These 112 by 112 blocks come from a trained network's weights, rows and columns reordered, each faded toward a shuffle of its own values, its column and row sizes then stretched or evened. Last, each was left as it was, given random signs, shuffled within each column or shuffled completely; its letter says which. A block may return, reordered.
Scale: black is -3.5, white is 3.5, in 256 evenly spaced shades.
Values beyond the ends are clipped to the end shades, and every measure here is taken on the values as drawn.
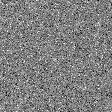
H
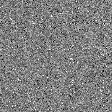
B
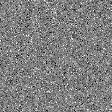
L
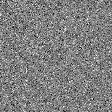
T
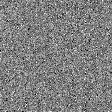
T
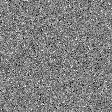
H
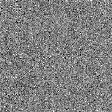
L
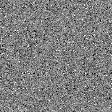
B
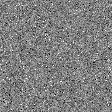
T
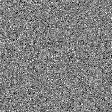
L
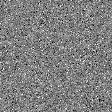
T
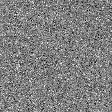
T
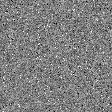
T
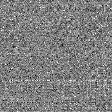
L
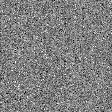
T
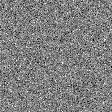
H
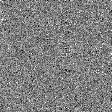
B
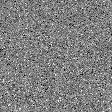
H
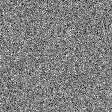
H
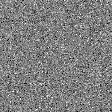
B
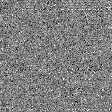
L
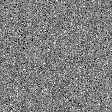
T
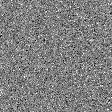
H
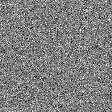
T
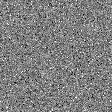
H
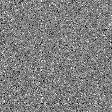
B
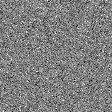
T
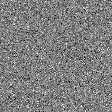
B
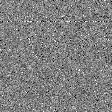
B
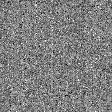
T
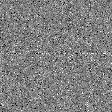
B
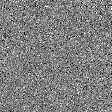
B
